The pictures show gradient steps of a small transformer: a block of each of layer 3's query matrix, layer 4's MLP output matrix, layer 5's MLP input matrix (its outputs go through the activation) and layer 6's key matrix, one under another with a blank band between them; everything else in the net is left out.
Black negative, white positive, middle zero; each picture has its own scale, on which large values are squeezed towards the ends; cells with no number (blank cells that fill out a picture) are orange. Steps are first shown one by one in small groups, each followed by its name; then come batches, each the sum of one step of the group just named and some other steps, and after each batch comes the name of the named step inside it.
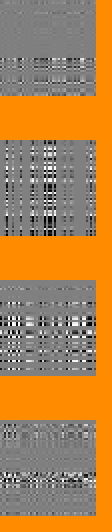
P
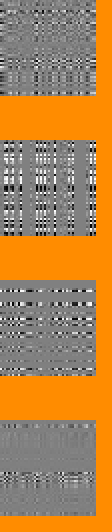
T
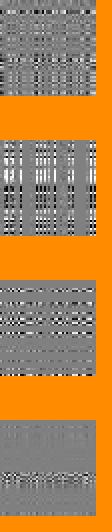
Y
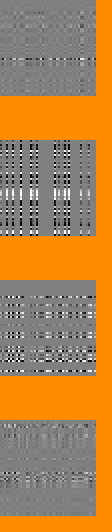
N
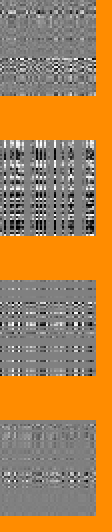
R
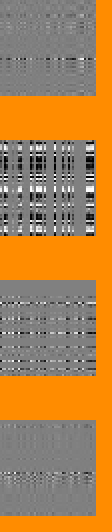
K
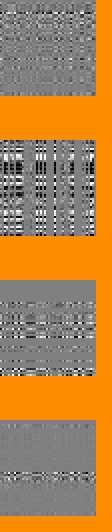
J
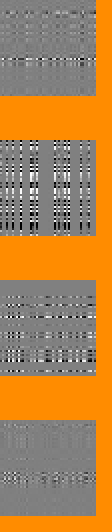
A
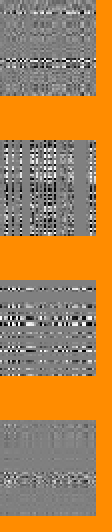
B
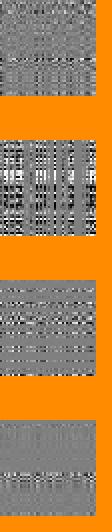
Y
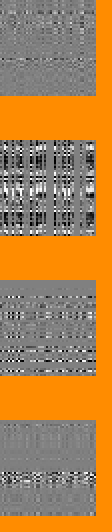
N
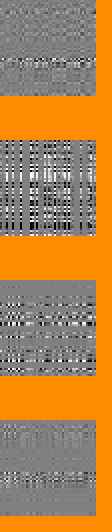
A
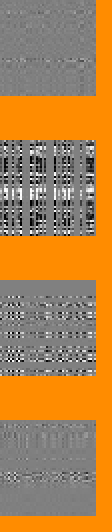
N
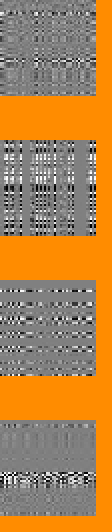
T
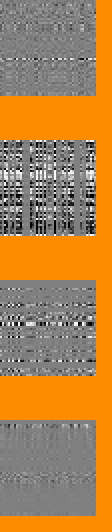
A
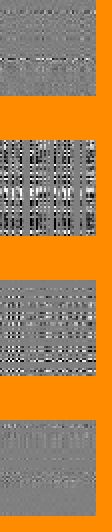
N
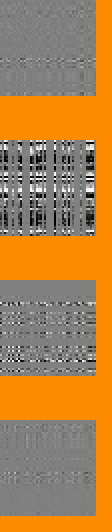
K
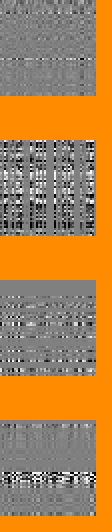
A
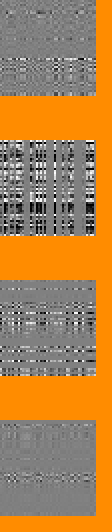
R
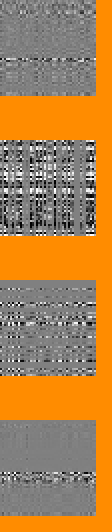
A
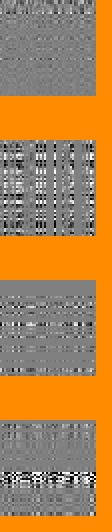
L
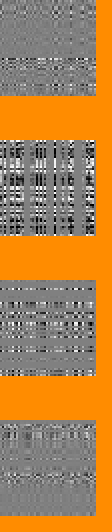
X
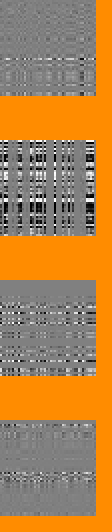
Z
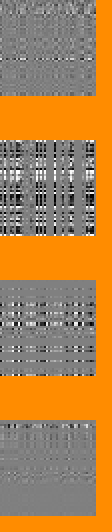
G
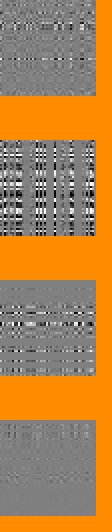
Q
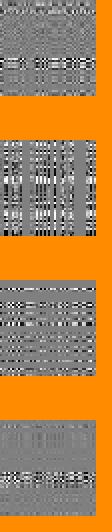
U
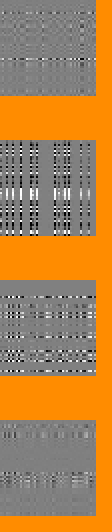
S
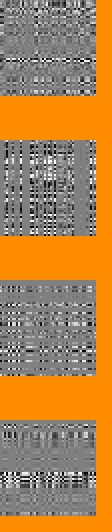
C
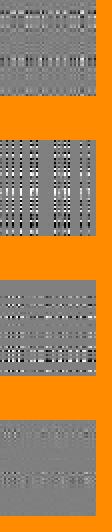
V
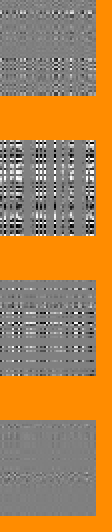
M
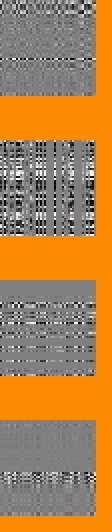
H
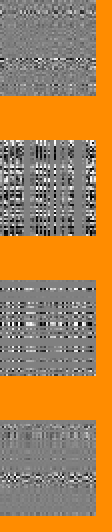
X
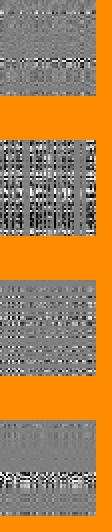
S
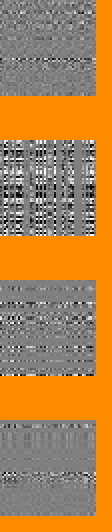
H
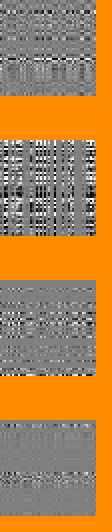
Z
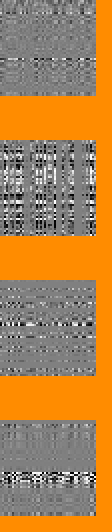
L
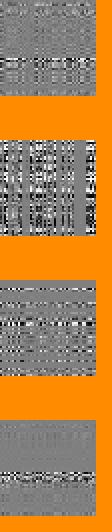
U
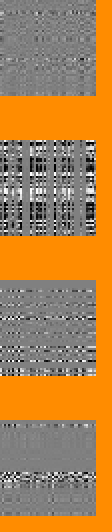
Z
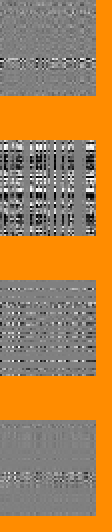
U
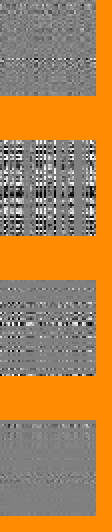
Q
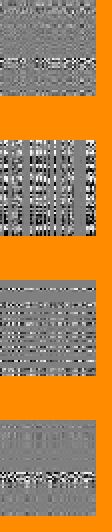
U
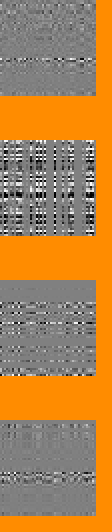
Q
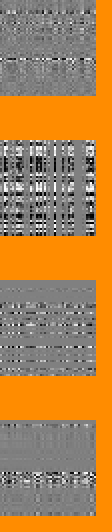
Q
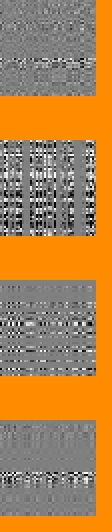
Q
